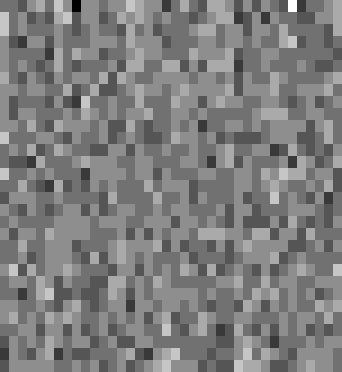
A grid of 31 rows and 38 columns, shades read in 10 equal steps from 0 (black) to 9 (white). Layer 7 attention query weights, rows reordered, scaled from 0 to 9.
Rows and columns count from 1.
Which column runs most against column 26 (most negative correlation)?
27
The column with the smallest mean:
12
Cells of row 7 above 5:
5
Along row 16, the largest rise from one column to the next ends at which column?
7
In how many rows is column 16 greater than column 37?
17
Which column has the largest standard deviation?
33
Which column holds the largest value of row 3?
1
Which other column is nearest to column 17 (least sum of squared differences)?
11
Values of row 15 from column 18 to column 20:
3 5 4
